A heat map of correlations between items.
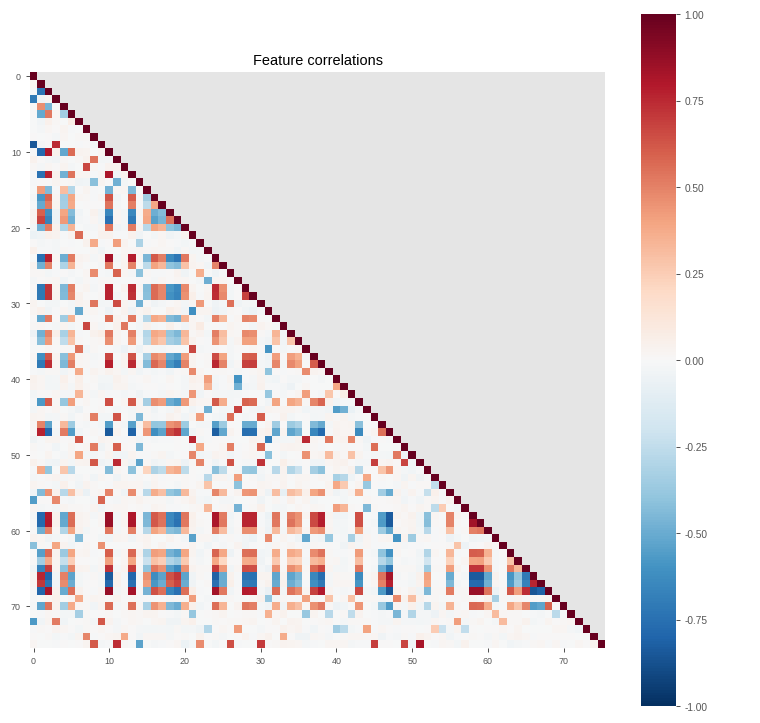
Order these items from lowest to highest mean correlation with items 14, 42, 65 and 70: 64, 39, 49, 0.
49, 0, 39, 64
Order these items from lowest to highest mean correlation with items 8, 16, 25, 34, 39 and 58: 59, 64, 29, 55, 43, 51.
51, 64, 55, 43, 29, 59
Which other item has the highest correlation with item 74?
7
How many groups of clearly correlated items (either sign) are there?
6
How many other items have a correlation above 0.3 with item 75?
8
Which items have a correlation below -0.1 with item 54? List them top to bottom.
27, 44, 53, 73
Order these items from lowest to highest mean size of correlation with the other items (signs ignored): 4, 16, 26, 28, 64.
26, 64, 4, 16, 28
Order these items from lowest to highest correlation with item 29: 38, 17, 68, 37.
17, 37, 38, 68
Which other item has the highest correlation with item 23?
40
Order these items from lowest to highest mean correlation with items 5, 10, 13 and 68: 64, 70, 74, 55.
74, 64, 55, 70
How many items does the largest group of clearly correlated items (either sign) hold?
36
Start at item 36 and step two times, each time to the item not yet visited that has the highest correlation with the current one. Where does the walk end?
21
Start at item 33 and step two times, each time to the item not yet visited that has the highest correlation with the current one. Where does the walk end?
12
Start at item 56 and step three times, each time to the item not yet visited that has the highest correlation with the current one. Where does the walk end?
72
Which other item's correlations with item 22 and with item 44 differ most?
27
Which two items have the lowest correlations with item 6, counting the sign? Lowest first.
31, 61
